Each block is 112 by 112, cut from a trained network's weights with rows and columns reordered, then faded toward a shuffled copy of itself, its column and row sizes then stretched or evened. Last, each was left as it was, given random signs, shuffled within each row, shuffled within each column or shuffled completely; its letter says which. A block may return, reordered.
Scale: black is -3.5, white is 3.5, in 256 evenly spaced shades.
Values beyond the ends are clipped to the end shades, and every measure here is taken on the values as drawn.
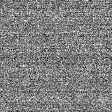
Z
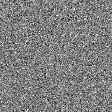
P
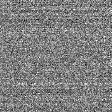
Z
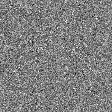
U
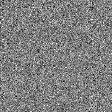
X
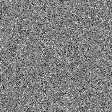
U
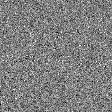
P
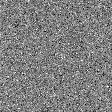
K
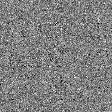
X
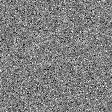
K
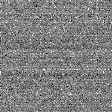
Z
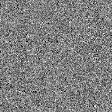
X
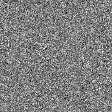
U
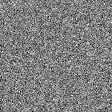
K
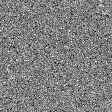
K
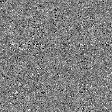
X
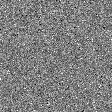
K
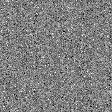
U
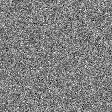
K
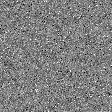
K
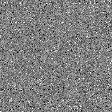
X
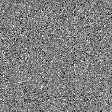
X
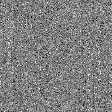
U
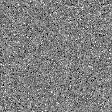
U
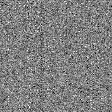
U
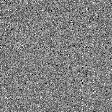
X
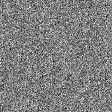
U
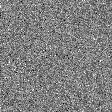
K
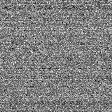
P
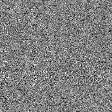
X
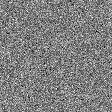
K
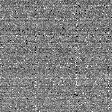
Z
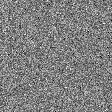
K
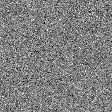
K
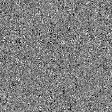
X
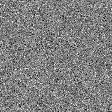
P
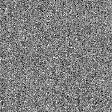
U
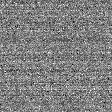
P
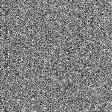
U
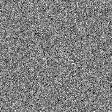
U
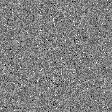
X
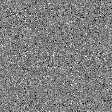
X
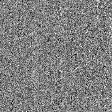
U
